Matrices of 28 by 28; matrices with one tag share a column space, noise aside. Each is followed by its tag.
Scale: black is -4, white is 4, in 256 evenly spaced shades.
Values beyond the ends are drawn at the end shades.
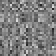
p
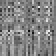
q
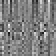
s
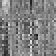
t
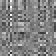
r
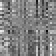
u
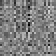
r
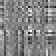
q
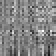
q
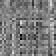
t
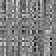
u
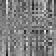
u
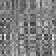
t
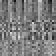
s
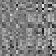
p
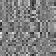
r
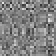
p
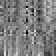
q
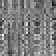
t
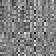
r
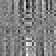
u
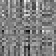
u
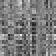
t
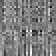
q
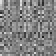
r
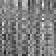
t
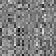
p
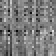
q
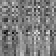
q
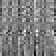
q
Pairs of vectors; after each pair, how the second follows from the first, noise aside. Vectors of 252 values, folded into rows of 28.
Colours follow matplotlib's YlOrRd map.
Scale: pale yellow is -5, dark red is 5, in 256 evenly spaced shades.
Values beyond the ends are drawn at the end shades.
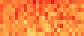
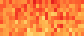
copied.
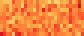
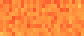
negated, shrunk.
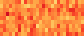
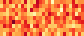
wrapped around, scaled up.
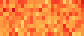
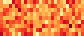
reversed, scaled up.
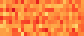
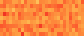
negated, shrunk.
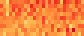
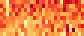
scaled up.
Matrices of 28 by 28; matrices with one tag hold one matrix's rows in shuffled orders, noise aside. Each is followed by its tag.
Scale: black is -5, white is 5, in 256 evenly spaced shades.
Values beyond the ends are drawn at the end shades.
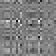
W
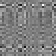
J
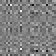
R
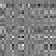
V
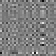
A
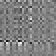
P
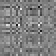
W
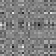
V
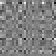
J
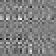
P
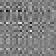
P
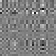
A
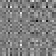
R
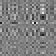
A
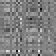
W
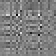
W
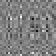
R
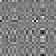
A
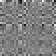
J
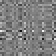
J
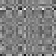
J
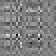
W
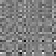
J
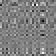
A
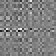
P
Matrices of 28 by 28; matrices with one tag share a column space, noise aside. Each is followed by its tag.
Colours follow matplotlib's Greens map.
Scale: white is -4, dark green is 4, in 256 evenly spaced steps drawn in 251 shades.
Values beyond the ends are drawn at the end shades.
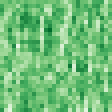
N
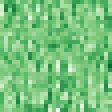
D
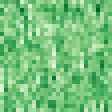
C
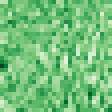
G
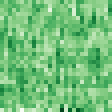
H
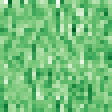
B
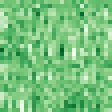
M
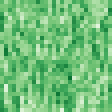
N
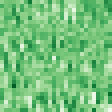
D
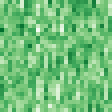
B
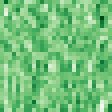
D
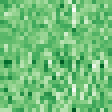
G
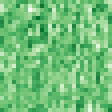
C
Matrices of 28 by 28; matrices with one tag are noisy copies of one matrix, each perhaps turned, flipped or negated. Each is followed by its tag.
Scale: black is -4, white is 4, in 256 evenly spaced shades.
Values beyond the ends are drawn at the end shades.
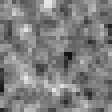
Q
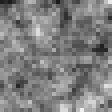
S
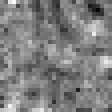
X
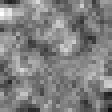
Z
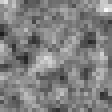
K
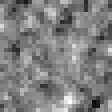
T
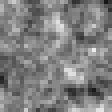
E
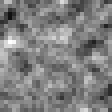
T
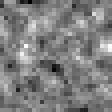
Q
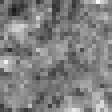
X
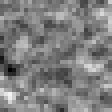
T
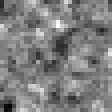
K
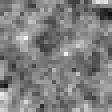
Z
